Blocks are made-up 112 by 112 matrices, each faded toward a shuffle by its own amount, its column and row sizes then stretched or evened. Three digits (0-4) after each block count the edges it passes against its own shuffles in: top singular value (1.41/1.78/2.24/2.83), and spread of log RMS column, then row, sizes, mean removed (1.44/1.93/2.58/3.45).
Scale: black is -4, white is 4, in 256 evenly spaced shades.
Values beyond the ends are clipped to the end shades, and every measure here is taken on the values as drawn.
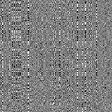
4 4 0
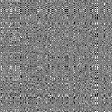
4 4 3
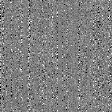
0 4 0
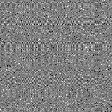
4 0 2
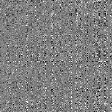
2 4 2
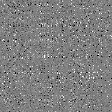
2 2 2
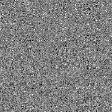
2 2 2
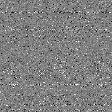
2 0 3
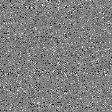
0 1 2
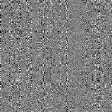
3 4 1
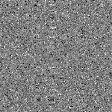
2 0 1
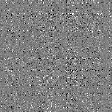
1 3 3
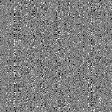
3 3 0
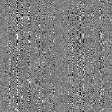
3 4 1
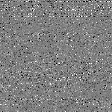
2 0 3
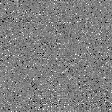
2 0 1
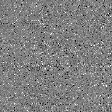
2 1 2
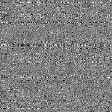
3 0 3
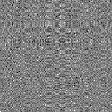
4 2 1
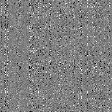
1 4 2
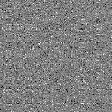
3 1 1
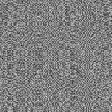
4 1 0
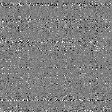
1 2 4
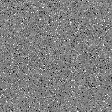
2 0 0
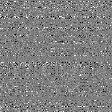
2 1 4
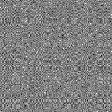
4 1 1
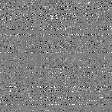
0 2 4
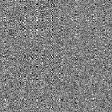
3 3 2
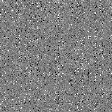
0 3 1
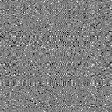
4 0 2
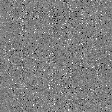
1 2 1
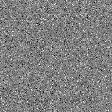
2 1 0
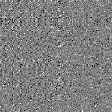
3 2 1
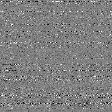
1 0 4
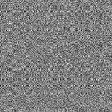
4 1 3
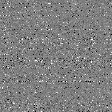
0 1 3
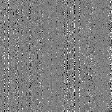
3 4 0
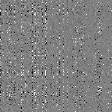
3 4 2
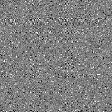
3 2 2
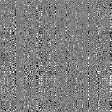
3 4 2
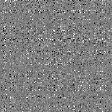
2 3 3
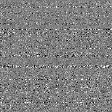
0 2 4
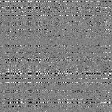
4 2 4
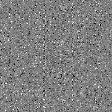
2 2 0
